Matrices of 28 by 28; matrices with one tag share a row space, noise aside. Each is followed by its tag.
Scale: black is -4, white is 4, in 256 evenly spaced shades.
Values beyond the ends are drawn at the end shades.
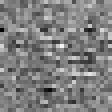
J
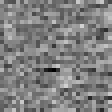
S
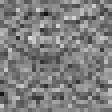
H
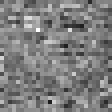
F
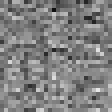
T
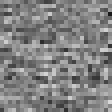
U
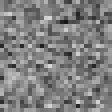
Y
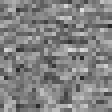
S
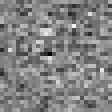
J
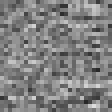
T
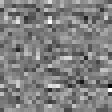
F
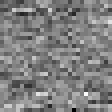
U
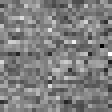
F
